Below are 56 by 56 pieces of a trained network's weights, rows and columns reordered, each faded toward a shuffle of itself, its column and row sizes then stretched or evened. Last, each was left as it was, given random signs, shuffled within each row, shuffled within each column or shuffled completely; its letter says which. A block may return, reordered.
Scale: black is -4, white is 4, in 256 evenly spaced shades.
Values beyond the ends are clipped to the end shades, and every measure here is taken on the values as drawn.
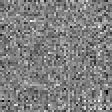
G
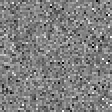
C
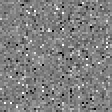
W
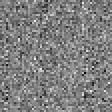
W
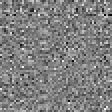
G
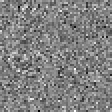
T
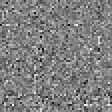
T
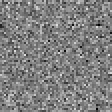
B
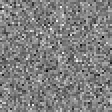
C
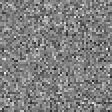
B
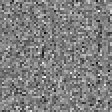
W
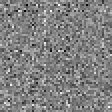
T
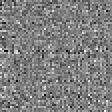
G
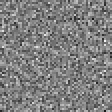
W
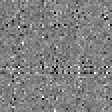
G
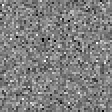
C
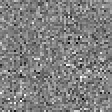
T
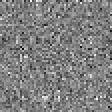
G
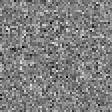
T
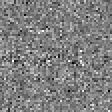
B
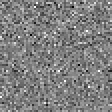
B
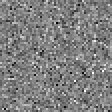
C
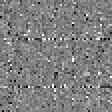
G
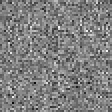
G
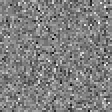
W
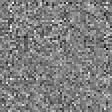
T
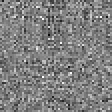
G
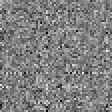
T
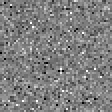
C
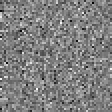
W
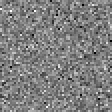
C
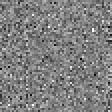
W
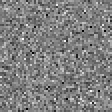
C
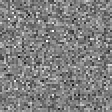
B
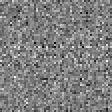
T
